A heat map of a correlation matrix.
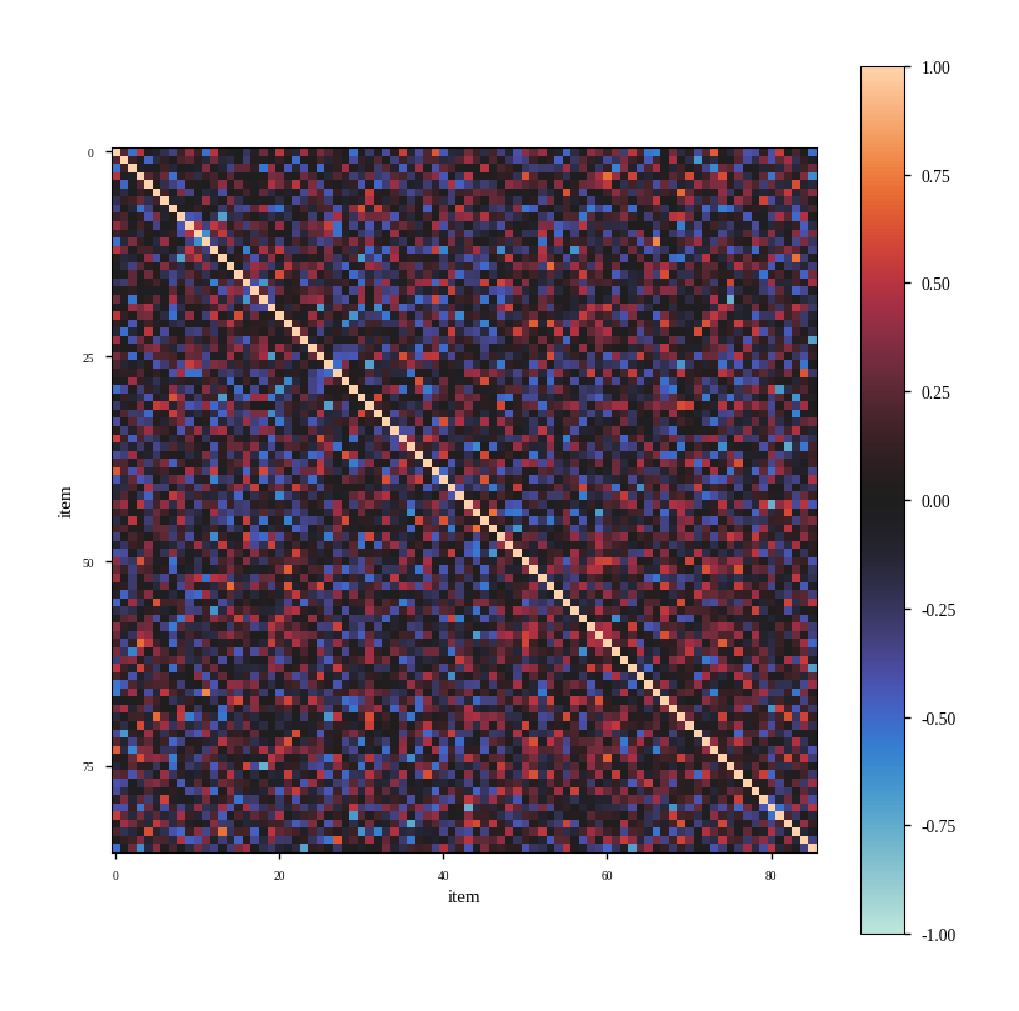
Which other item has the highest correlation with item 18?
39
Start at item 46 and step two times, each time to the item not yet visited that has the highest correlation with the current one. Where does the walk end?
82
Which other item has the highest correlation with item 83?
13
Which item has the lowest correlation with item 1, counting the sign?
71
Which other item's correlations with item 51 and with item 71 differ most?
76
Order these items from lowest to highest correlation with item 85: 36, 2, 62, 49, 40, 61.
61, 62, 49, 36, 2, 40
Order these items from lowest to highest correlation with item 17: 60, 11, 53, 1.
60, 1, 11, 53
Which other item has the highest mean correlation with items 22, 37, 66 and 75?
11
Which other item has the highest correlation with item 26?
9
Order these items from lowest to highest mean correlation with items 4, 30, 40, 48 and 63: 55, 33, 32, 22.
32, 55, 33, 22
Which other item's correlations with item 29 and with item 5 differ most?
81
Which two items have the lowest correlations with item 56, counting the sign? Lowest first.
12, 44
